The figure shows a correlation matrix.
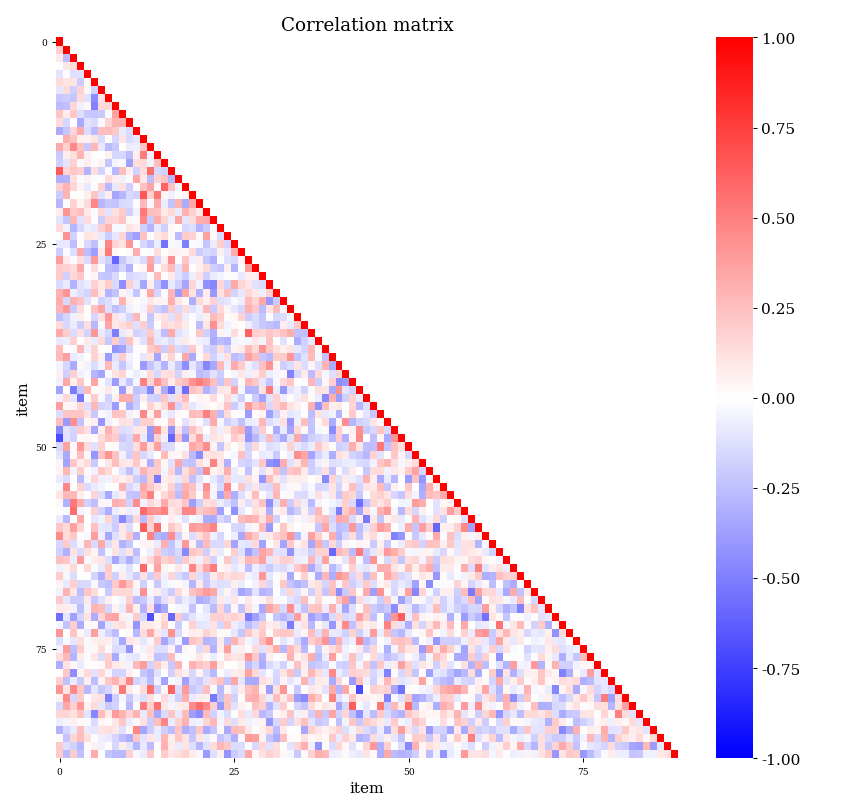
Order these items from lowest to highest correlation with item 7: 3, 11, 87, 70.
70, 87, 3, 11
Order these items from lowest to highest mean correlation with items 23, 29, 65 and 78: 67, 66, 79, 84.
67, 84, 79, 66
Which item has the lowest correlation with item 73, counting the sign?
71
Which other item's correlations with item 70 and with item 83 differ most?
5
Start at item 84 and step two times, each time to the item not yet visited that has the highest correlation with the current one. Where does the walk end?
18
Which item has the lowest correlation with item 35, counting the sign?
81
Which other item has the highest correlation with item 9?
80
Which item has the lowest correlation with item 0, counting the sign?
49
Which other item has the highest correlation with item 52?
22
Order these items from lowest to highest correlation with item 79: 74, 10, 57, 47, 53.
57, 53, 74, 47, 10
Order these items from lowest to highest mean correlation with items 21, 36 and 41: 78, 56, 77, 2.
77, 78, 2, 56
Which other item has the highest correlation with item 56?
13
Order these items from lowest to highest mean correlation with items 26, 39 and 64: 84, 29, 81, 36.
29, 84, 36, 81
